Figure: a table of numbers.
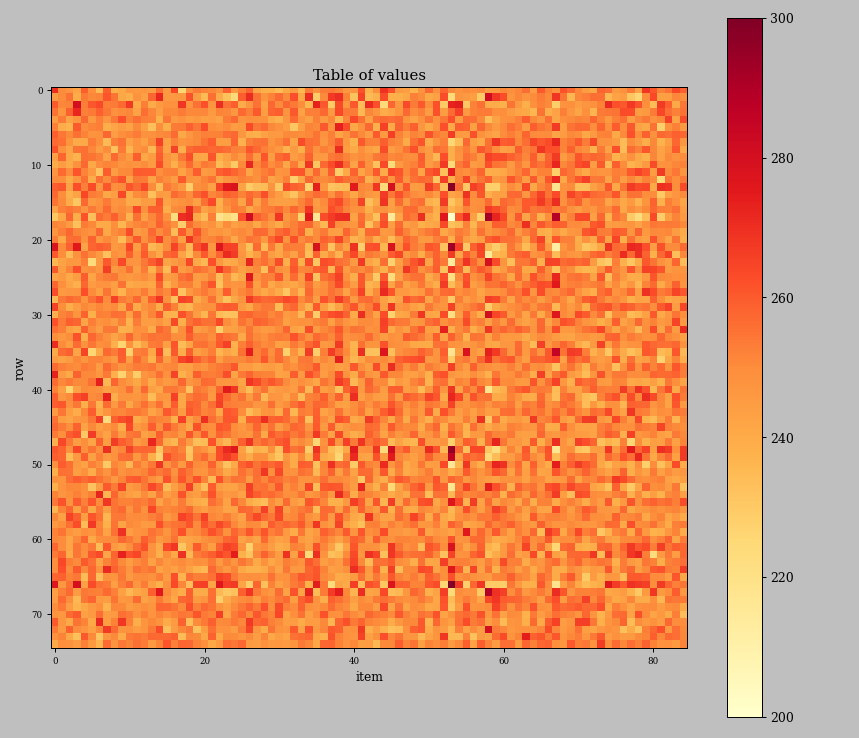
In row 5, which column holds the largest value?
38
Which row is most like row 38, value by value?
34
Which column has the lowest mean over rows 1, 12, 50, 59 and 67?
53
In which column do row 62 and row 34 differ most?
9
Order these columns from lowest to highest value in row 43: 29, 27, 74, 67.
27, 29, 67, 74
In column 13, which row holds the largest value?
47
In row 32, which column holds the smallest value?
22
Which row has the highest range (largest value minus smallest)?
17
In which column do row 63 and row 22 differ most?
58
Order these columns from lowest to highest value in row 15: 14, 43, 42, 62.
42, 43, 62, 14
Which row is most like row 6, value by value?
37
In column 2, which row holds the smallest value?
40
